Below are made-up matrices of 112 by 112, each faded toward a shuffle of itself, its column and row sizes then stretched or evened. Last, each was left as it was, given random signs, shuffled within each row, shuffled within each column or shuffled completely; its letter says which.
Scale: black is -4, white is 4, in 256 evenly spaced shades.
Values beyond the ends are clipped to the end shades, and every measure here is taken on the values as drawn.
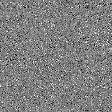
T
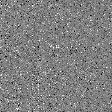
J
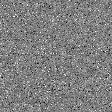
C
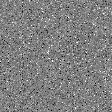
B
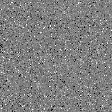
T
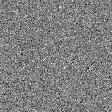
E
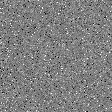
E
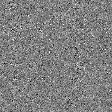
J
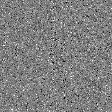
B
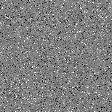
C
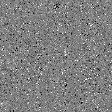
J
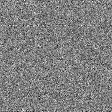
C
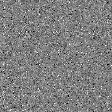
J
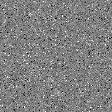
T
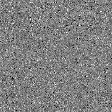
T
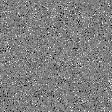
T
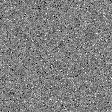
E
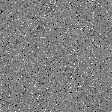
B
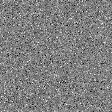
C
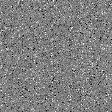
B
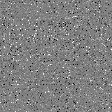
T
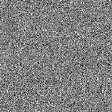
T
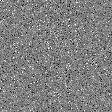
B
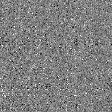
T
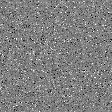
C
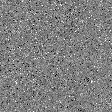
E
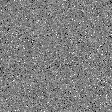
E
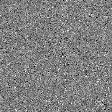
J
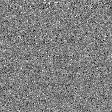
C
